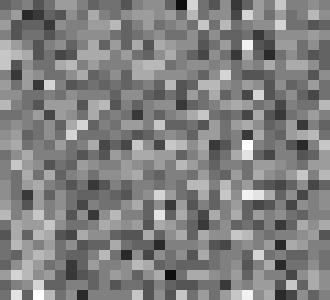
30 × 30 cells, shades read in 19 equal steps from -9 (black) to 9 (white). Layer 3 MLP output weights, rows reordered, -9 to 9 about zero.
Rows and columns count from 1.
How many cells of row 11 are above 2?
5
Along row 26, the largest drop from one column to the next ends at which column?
25
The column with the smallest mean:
26
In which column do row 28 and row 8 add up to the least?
16
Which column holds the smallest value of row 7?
2
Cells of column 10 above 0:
9
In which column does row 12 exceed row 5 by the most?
19
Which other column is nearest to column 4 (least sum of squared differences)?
22
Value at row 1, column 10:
-1
